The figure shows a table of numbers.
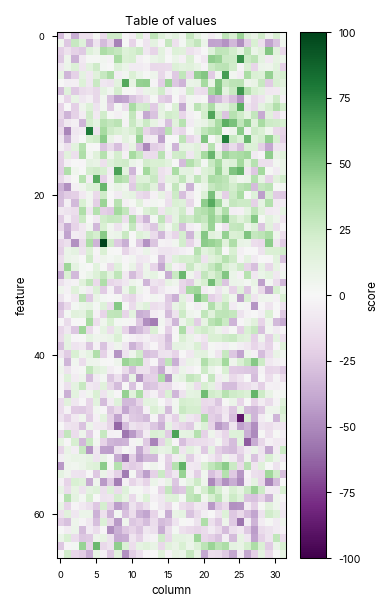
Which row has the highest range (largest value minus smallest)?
26
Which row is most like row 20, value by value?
24
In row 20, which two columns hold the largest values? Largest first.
21, 25
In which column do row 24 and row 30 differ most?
17
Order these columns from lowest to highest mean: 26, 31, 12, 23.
12, 31, 26, 23
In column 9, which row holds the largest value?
6
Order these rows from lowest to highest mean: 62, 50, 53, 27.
62, 53, 50, 27
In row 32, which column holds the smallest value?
29
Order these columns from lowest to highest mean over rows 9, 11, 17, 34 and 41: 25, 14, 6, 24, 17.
14, 17, 6, 24, 25
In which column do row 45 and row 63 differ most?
27
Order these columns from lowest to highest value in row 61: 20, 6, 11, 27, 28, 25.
25, 27, 11, 28, 6, 20
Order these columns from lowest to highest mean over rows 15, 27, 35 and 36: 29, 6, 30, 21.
30, 6, 29, 21
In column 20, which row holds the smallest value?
65
